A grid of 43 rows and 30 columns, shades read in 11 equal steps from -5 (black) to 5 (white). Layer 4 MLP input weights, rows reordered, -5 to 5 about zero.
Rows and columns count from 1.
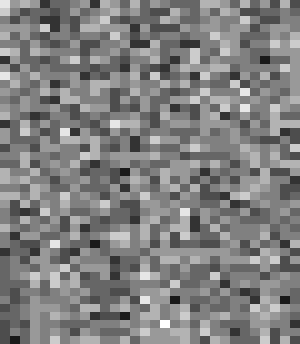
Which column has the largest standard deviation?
1
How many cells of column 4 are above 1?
7
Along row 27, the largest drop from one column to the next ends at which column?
20
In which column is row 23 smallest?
30
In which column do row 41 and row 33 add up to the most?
17
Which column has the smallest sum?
2
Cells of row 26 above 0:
12
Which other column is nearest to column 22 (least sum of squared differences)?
29
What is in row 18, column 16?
3
